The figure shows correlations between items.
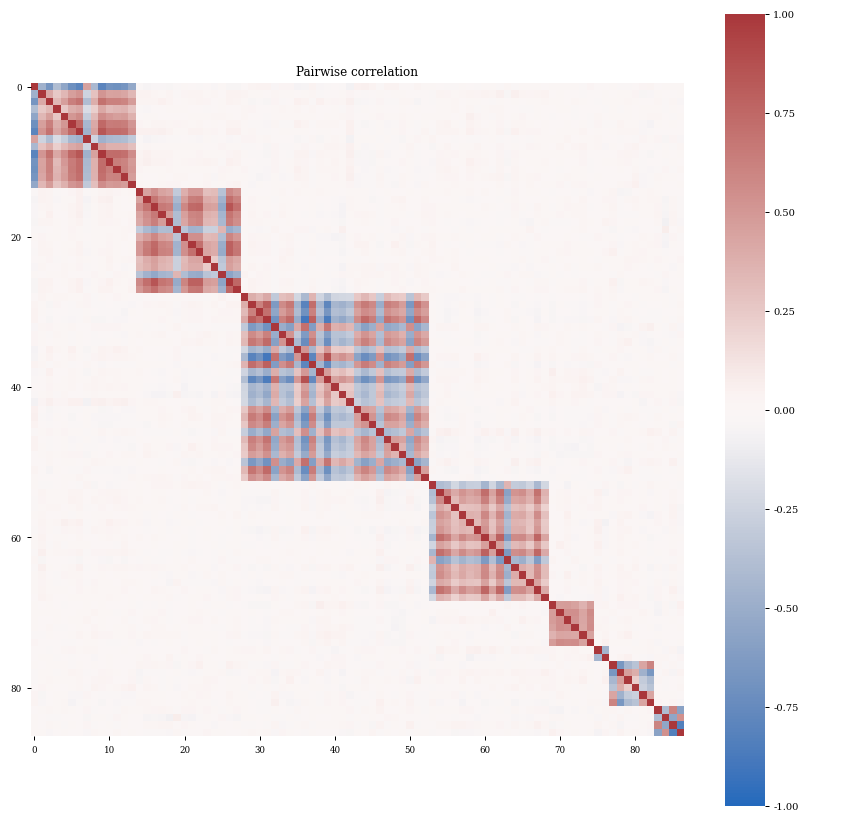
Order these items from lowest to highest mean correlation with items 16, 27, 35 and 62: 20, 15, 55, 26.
55, 20, 15, 26
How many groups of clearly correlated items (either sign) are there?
8
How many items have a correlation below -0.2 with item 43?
10
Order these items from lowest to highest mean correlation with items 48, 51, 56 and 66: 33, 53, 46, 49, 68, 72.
46, 53, 72, 68, 49, 33
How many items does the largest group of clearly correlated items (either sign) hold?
25
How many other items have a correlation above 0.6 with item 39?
3
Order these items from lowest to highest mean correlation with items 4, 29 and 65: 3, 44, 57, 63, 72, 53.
63, 53, 72, 3, 57, 44
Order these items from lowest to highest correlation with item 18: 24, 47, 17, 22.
47, 24, 17, 22
